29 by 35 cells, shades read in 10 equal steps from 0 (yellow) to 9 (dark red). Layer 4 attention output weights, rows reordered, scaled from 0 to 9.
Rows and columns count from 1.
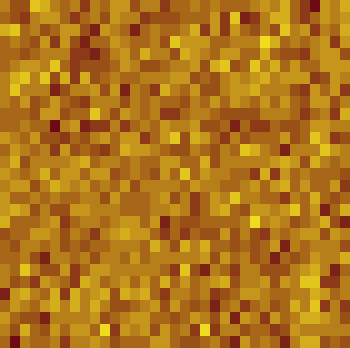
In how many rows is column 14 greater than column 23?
9
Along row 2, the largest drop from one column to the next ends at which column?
24
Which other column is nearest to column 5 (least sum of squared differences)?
27
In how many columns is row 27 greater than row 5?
12
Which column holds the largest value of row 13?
29
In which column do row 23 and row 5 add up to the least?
19
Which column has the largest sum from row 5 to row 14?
31
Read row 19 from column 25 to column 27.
4 0 4
